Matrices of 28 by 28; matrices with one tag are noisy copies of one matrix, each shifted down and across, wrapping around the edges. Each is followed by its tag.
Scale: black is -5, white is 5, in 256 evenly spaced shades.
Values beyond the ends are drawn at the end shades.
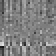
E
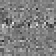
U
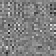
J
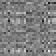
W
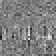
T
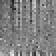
E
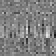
T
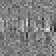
T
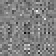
J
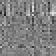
T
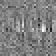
T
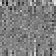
T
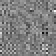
J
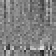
E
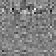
U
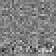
U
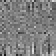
T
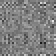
J
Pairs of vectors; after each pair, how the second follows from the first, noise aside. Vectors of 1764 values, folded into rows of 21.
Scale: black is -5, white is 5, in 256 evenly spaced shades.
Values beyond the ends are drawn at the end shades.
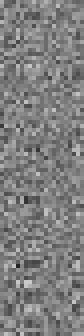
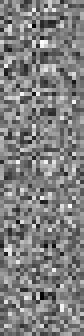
wrapped around, scaled up.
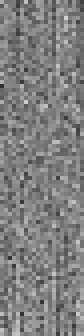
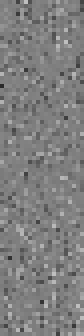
partly zeroed.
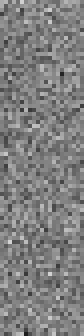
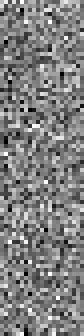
scaled up.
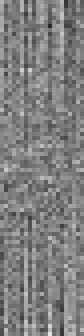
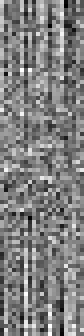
scaled up.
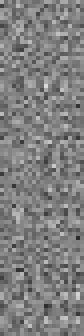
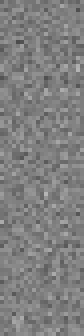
wrapped around, shrunk.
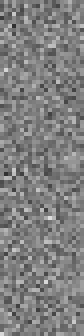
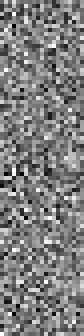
scaled up.
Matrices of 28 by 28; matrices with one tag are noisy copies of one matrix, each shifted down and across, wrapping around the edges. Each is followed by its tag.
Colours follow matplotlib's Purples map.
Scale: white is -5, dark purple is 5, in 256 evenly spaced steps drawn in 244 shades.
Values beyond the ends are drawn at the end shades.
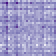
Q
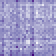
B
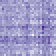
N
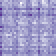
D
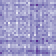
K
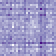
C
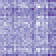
N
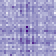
K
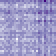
K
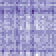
B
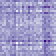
C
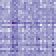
C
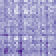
B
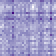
D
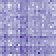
N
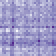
B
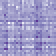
C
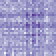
K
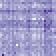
N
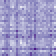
D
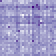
N
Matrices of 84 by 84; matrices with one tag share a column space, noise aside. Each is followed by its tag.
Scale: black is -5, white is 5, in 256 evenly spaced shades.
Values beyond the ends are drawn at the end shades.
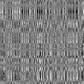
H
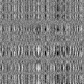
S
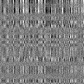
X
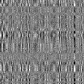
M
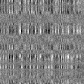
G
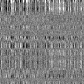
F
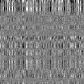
F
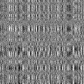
S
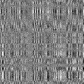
H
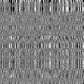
F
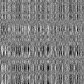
S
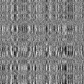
S
